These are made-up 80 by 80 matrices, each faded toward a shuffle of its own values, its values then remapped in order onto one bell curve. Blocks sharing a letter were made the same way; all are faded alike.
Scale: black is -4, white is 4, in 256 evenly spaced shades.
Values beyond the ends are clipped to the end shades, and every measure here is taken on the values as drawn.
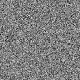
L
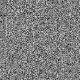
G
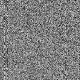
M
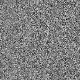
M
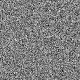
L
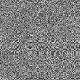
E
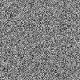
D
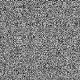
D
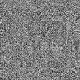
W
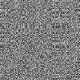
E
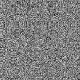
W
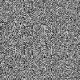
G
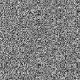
G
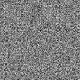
W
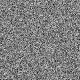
L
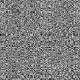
E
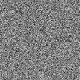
D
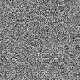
D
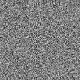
W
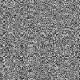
E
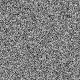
L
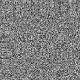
W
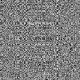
E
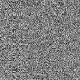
G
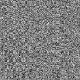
E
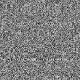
D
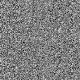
M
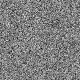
L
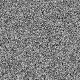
L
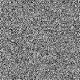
D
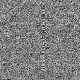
G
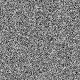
L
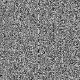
M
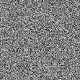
D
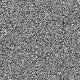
M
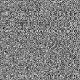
E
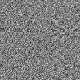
D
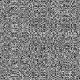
E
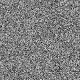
L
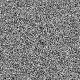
L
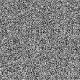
W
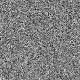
L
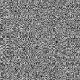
E
